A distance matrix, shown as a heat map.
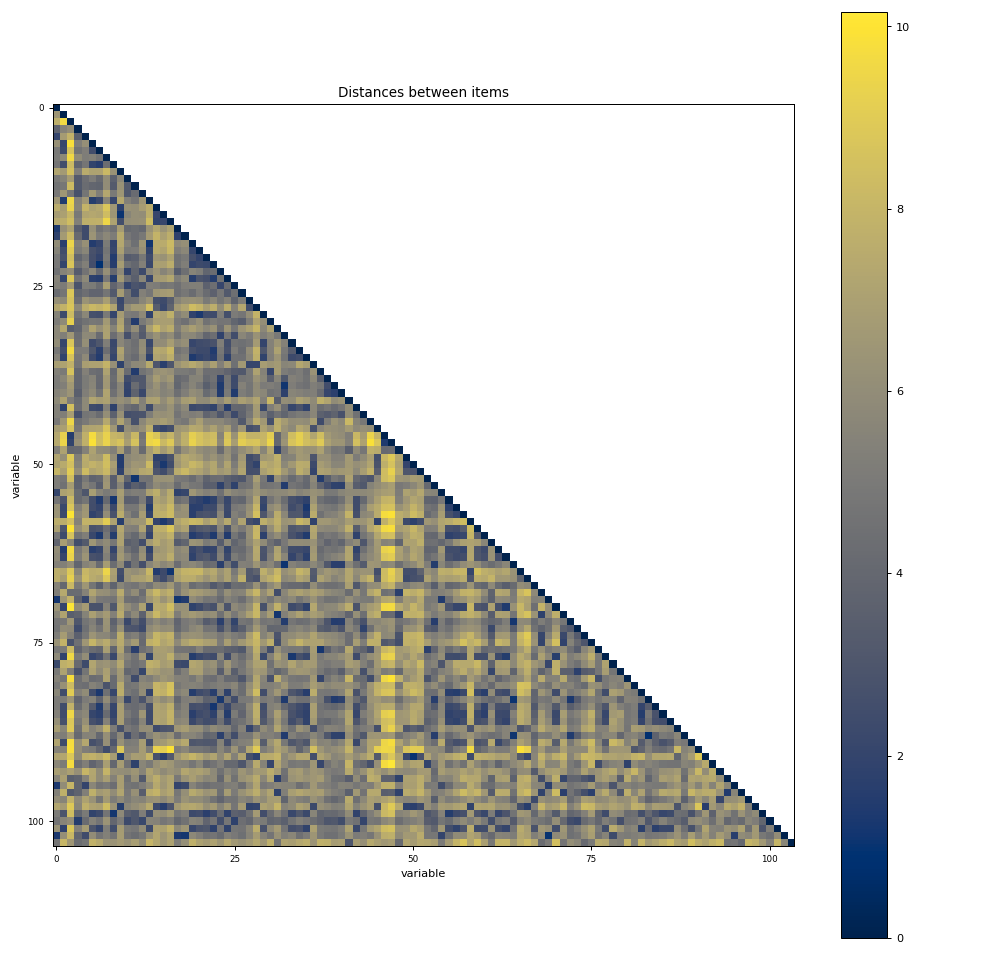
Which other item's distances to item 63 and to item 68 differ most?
70
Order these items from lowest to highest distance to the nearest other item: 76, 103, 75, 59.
76, 75, 59, 103
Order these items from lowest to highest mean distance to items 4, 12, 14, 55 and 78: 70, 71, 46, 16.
71, 16, 70, 46
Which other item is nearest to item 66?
98
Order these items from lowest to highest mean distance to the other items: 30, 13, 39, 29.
39, 29, 13, 30
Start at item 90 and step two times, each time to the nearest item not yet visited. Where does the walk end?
81
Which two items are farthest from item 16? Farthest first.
90, 7
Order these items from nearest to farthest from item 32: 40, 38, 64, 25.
64, 40, 25, 38
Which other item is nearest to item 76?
37
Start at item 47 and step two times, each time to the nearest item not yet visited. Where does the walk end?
2
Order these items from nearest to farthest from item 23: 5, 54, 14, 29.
54, 29, 5, 14
